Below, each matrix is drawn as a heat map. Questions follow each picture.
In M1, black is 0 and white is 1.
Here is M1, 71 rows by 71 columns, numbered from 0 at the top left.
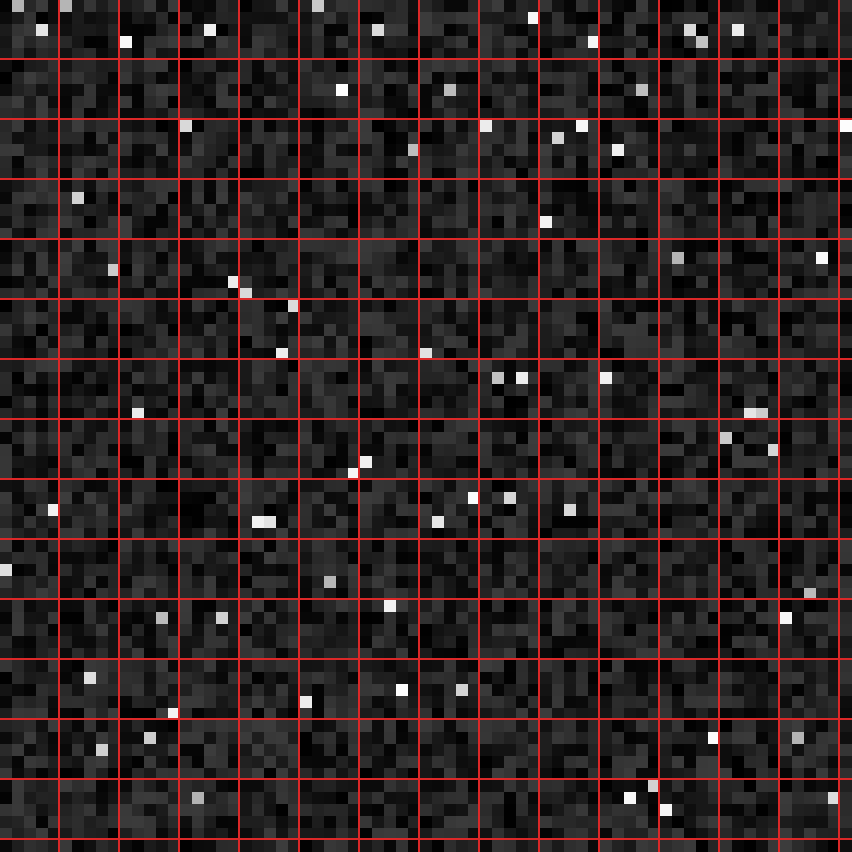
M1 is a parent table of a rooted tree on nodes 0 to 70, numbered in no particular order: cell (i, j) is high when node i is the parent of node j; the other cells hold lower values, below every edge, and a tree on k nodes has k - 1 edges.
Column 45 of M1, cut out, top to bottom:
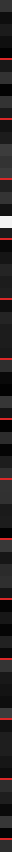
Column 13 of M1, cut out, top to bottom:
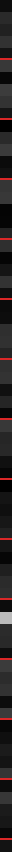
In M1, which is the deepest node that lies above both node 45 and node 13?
51
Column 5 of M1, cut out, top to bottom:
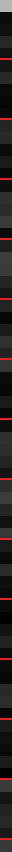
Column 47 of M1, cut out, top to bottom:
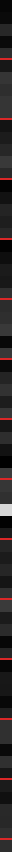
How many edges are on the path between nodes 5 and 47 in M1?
2
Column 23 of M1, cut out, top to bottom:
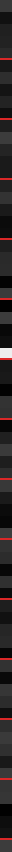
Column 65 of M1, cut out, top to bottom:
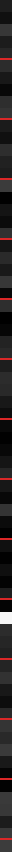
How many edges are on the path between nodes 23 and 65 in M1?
9
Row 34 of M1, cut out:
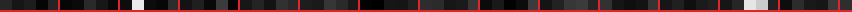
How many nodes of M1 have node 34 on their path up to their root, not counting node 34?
5
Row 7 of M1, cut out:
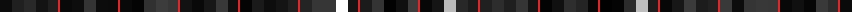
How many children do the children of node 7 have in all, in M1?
1
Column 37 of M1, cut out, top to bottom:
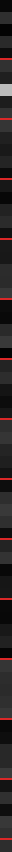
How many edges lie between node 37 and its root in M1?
6
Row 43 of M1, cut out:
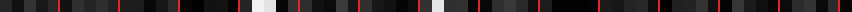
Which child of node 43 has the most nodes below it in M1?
21
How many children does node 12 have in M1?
2
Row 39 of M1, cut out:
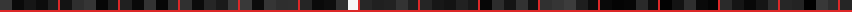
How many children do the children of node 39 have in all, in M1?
2
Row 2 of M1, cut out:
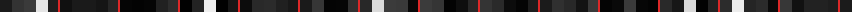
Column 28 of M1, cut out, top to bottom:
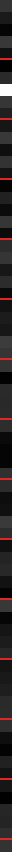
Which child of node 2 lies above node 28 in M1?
31
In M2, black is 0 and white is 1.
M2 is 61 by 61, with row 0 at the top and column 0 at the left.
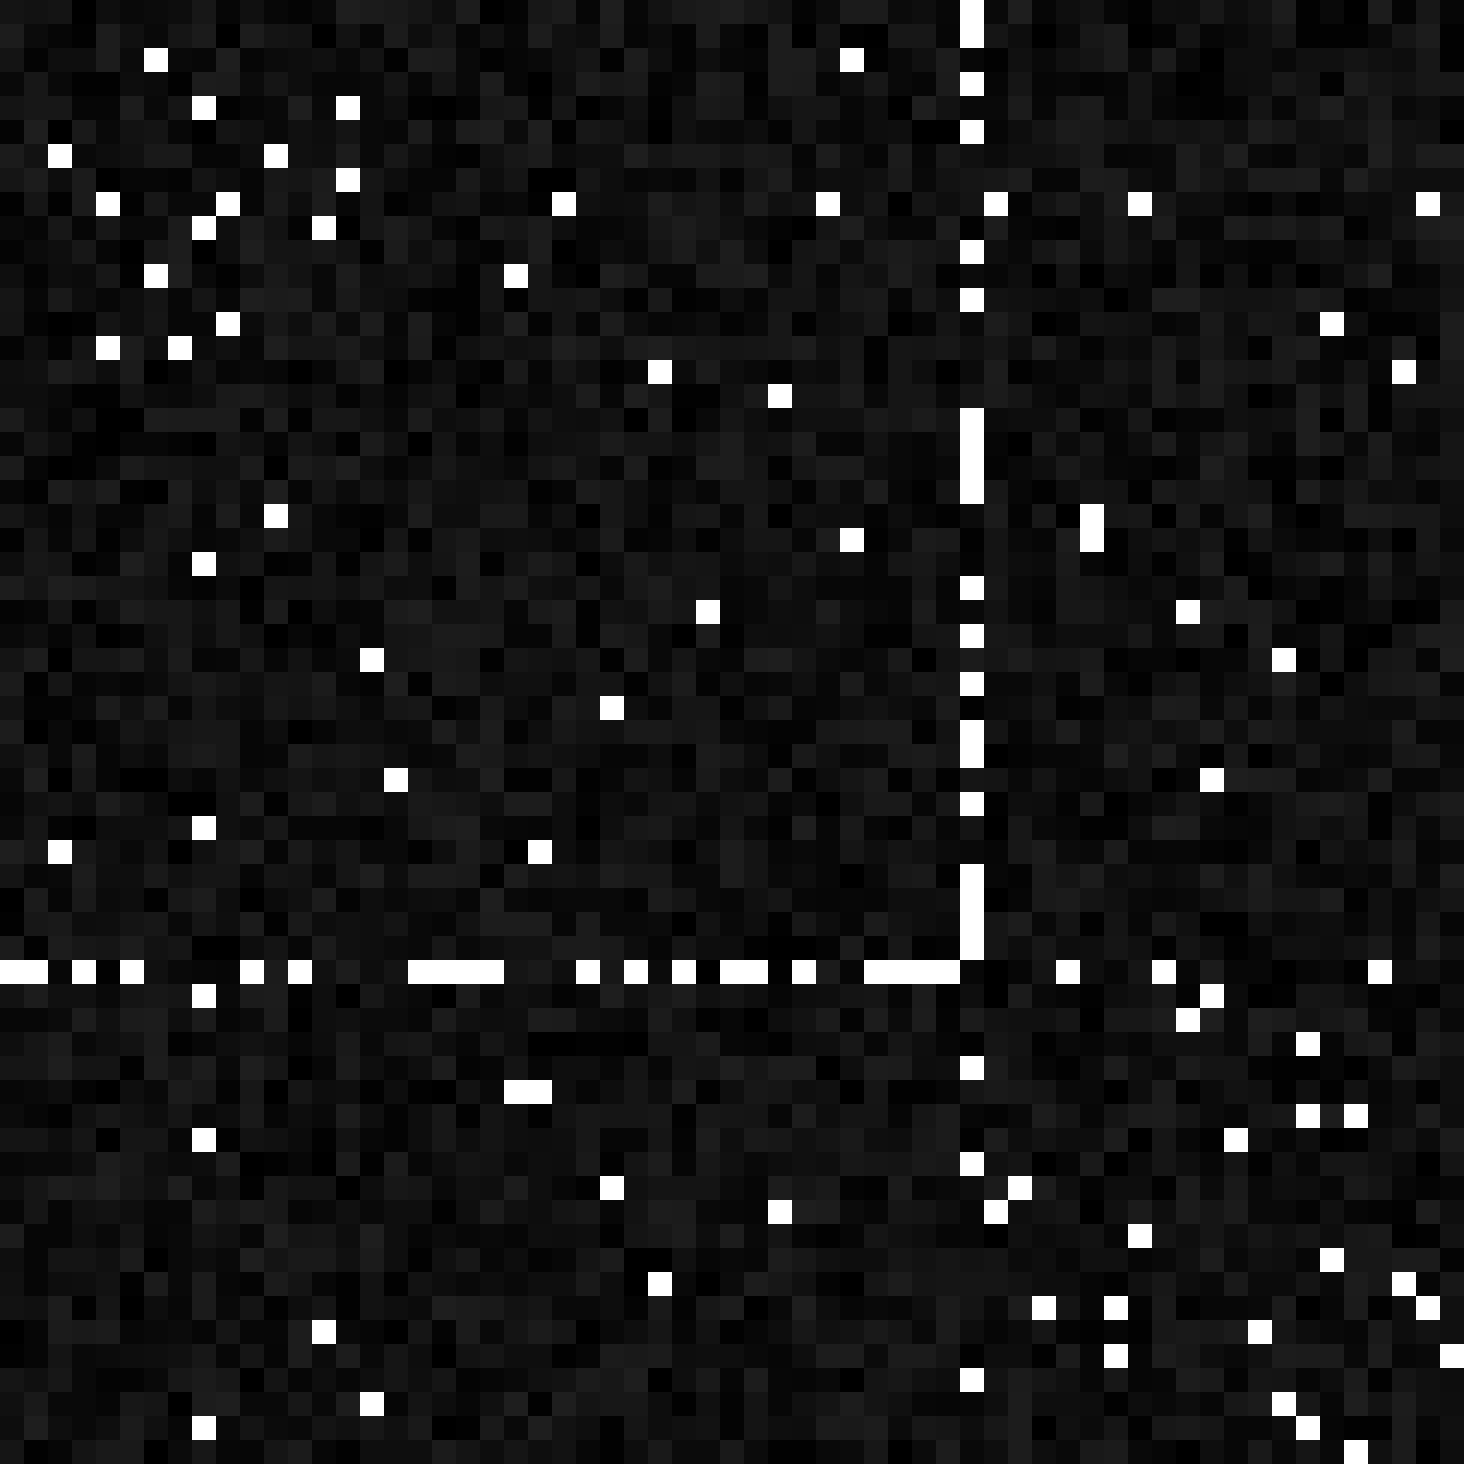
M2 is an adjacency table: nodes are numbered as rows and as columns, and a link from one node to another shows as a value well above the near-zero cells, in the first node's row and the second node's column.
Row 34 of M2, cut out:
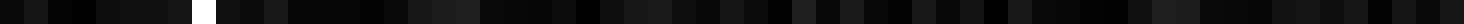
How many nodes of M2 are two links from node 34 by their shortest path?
6
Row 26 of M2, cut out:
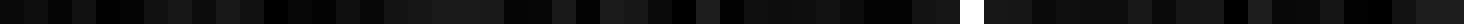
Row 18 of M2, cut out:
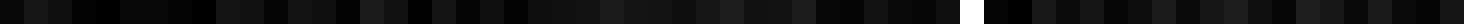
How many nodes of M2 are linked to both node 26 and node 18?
1
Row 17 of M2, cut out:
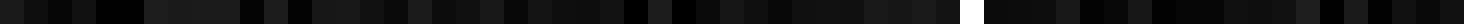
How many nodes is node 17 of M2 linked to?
1
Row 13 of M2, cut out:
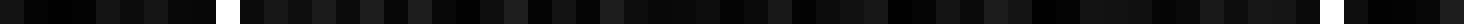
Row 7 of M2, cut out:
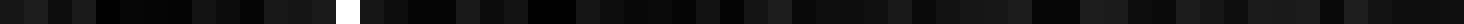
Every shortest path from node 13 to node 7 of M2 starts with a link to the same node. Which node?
node 9
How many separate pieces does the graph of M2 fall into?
5
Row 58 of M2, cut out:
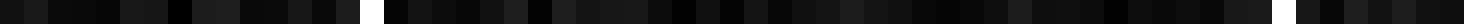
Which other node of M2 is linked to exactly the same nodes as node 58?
node 27
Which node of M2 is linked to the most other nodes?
node 40
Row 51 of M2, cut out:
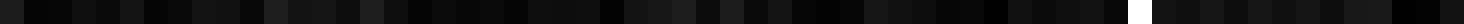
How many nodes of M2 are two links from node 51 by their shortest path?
1
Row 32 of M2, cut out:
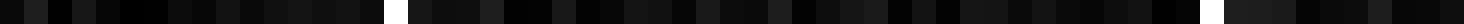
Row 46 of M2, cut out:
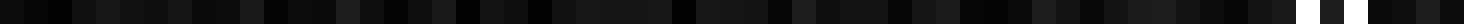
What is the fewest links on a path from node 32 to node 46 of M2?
6
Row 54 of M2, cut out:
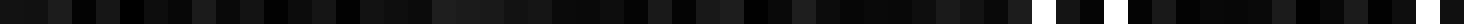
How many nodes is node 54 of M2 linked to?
3
